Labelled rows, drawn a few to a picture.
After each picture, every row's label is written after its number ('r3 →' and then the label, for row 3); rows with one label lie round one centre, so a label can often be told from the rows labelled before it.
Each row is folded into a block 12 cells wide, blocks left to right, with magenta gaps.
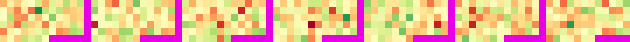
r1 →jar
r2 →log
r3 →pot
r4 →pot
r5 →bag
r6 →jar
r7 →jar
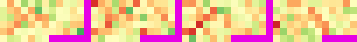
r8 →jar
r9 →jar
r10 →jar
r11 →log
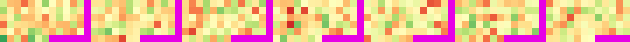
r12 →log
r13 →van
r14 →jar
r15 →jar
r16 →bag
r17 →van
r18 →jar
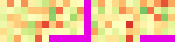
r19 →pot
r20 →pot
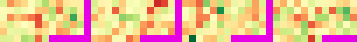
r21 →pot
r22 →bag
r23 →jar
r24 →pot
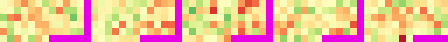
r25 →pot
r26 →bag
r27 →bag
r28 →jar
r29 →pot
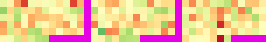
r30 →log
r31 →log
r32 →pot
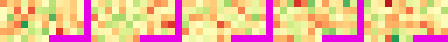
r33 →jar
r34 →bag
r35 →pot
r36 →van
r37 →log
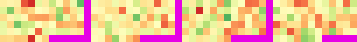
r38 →van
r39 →bag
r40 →bag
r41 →log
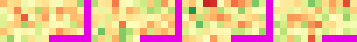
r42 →jar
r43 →log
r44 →van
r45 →pot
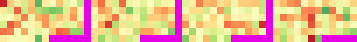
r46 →jar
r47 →jar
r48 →log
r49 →pot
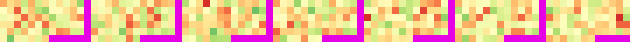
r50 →jar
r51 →pot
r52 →log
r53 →jar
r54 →bag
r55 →jar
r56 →bag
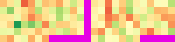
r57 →van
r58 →jar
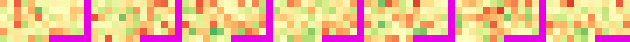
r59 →jar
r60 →bag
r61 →log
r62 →log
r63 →van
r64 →pot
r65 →log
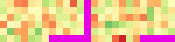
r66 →log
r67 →van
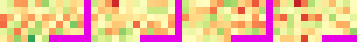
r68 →log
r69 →log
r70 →bag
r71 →van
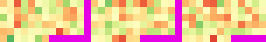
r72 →jar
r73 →van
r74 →van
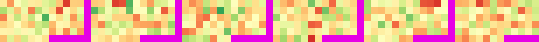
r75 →bag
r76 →van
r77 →jar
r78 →pot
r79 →bag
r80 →van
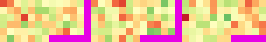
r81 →jar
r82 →van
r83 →bag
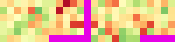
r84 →bag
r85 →log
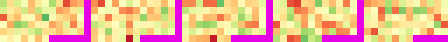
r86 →bag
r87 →pot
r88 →van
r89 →log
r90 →jar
